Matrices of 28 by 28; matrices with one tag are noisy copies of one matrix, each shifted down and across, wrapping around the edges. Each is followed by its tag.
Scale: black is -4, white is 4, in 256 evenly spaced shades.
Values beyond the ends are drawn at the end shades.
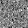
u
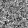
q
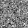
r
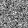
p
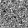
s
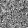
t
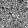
s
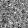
t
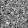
t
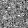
t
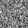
u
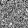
u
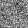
s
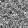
r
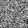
p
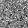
q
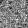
s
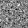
u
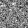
r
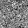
p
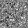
r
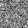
p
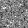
t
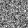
u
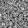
u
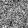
p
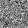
s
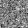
t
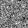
p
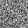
u
